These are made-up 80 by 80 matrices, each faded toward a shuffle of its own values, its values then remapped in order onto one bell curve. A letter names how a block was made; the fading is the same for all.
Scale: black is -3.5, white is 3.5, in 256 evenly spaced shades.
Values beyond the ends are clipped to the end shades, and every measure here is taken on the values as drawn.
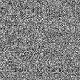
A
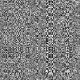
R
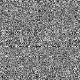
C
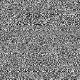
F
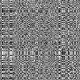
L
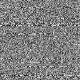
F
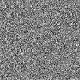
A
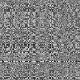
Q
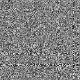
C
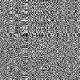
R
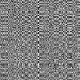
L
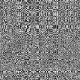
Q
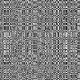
L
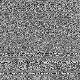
F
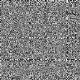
C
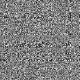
C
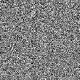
A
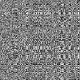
Q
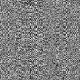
R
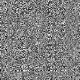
C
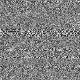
F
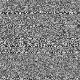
F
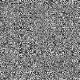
C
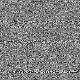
F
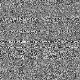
C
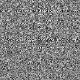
C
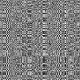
L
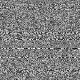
F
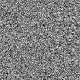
A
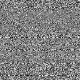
F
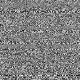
F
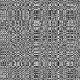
L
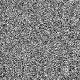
A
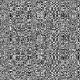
R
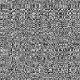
Q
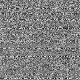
F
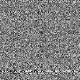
C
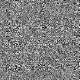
C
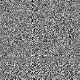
C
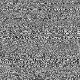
F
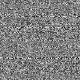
F
